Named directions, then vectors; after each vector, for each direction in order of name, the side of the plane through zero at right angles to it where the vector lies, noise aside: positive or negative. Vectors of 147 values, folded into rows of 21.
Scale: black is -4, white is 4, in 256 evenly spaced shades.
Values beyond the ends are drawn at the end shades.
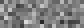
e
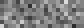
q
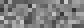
negative, positive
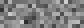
negative, positive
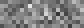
positive, negative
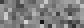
positive, positive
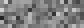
positive, negative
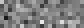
negative, negative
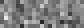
positive, positive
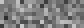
negative, negative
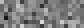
negative, negative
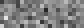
positive, positive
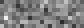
positive, positive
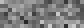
negative, negative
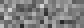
positive, positive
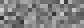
positive, negative
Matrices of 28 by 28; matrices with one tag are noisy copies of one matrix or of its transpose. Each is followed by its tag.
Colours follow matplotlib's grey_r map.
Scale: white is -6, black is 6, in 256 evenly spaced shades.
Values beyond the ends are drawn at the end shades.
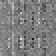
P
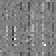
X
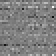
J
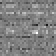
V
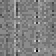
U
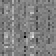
V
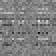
P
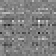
P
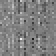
P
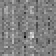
V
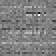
X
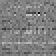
X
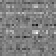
V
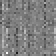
J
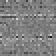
U
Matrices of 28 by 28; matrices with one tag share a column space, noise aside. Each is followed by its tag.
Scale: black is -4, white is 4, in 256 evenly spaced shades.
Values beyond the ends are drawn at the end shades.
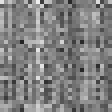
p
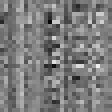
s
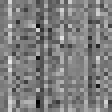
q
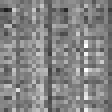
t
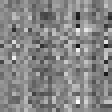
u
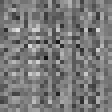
u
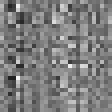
s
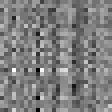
t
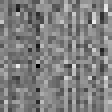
s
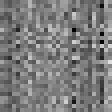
u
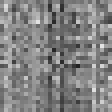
s
